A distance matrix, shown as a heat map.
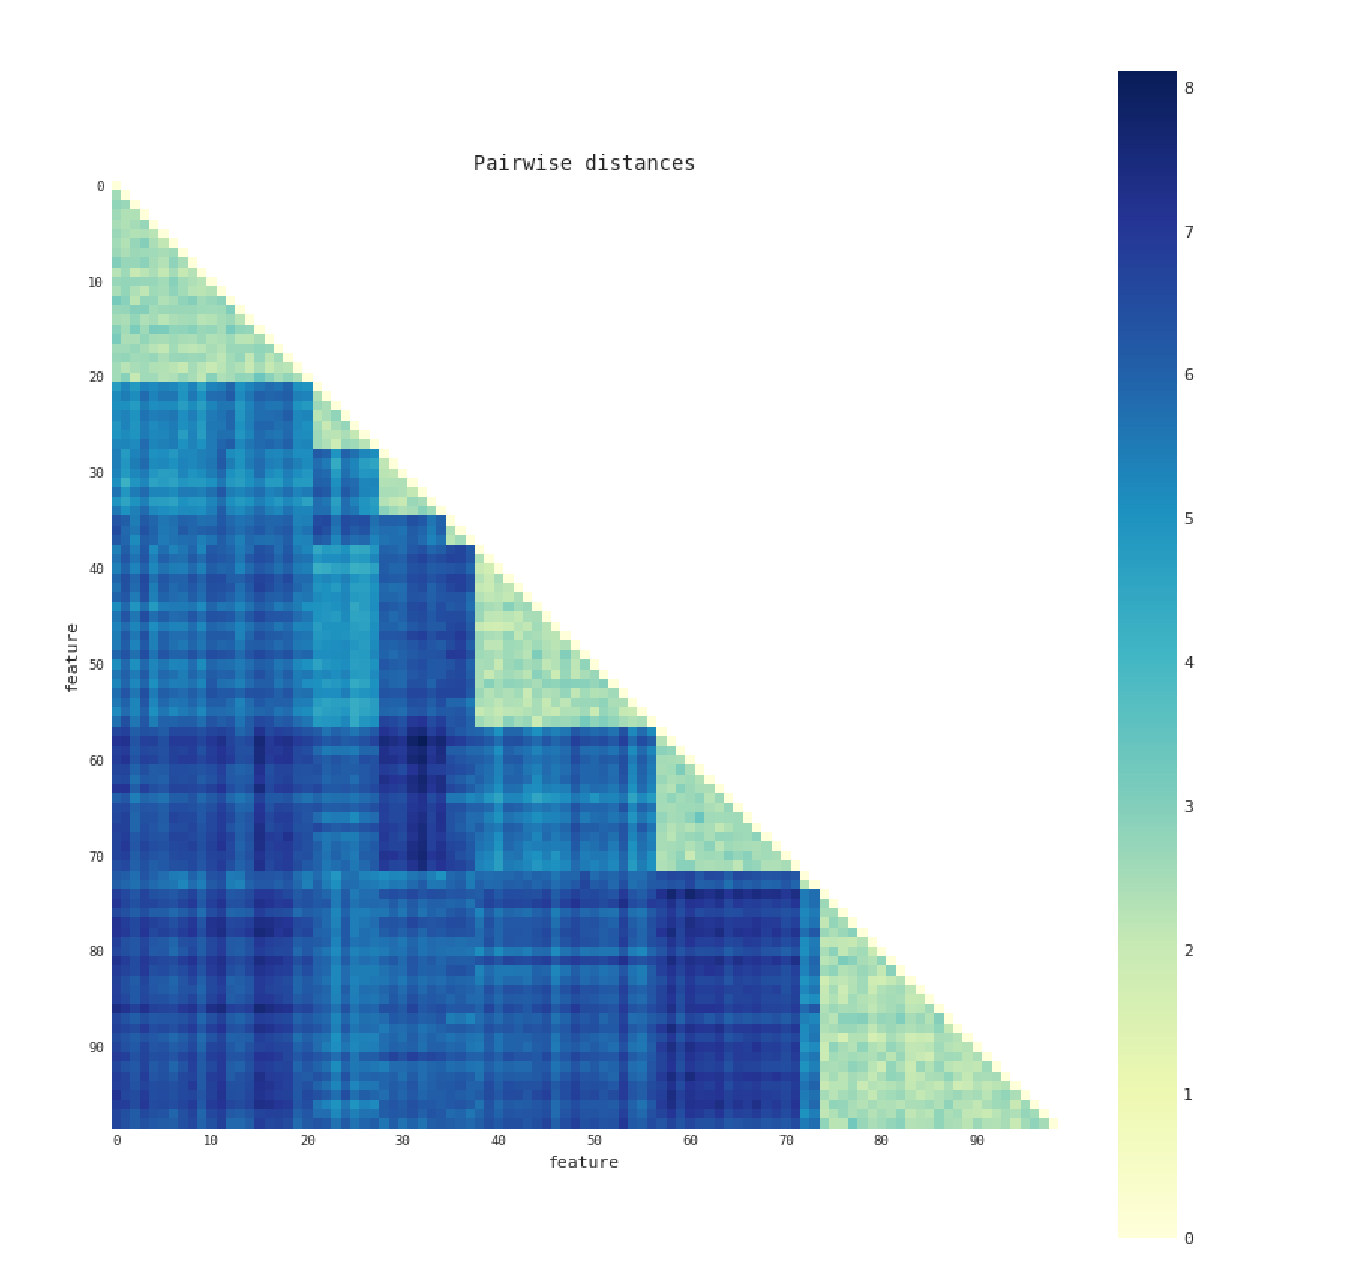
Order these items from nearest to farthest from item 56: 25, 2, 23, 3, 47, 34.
47, 25, 23, 2, 3, 34
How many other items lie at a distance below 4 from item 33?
6
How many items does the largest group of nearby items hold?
25
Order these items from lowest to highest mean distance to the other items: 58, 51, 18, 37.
51, 18, 37, 58
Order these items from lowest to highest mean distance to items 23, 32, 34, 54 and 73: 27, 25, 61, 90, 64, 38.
27, 25, 38, 90, 64, 61
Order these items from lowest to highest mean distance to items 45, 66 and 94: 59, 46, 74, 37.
46, 59, 74, 37
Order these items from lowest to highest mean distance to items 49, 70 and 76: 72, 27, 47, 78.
47, 78, 27, 72
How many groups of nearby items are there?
8
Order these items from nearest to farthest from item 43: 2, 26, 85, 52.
52, 26, 2, 85
